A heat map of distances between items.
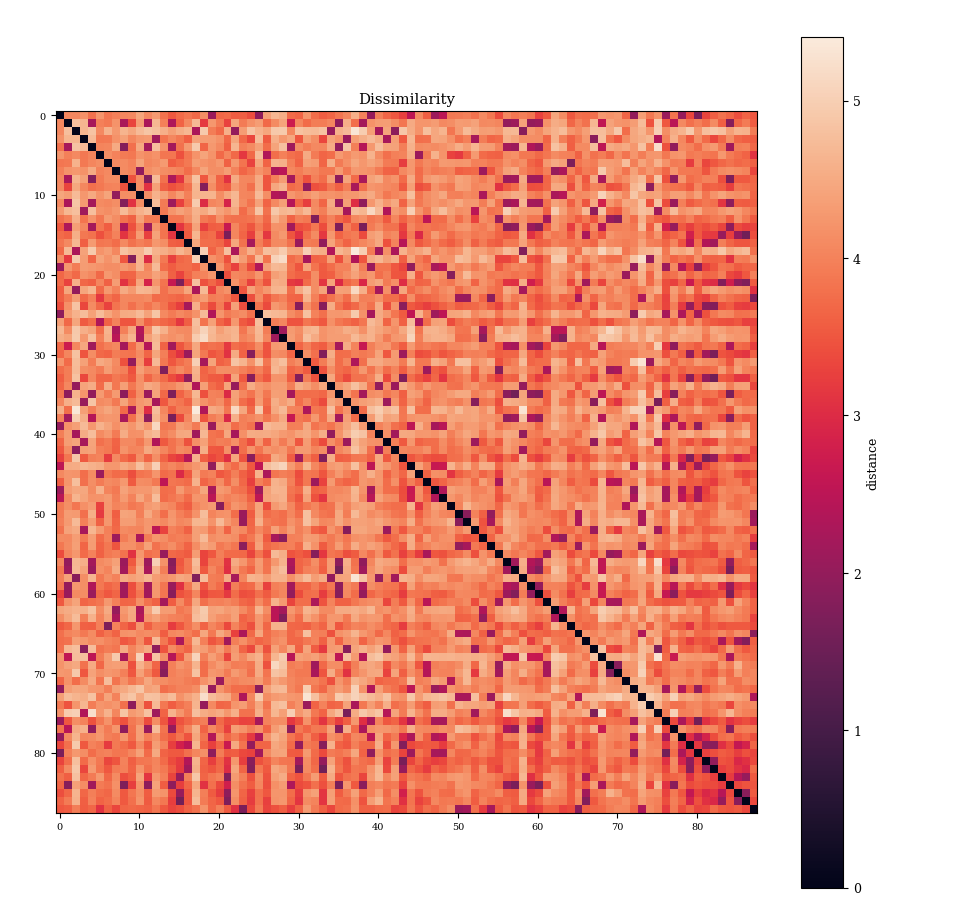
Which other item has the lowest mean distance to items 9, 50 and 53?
87
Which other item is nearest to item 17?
58
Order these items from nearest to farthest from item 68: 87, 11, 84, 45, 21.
84, 11, 21, 87, 45
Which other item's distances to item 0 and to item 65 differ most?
25
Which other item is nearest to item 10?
7
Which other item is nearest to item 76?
80
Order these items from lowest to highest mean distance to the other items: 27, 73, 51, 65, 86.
86, 65, 51, 27, 73
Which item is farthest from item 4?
75
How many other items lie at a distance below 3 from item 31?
4
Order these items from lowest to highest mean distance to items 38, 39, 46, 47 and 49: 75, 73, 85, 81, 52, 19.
19, 81, 85, 52, 75, 73
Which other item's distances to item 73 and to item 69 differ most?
70
